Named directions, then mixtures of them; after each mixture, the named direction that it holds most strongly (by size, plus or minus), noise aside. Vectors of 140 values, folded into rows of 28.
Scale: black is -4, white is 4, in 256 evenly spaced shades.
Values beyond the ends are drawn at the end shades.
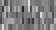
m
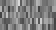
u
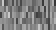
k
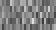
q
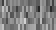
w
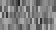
u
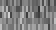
k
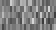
q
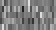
m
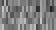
w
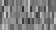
m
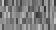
k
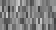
u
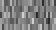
k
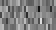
w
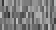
k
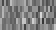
q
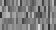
k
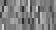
m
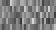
q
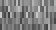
k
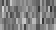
w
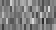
q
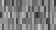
k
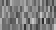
q
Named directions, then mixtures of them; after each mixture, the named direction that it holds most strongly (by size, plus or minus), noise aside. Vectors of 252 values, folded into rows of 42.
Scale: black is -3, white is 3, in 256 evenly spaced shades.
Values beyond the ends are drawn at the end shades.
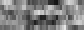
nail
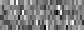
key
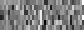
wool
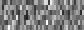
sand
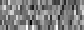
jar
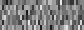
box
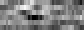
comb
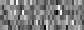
key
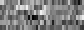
comb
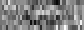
nail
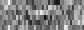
nail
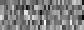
wool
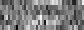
nail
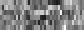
nail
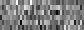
key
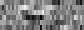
comb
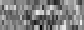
nail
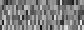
box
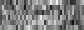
nail
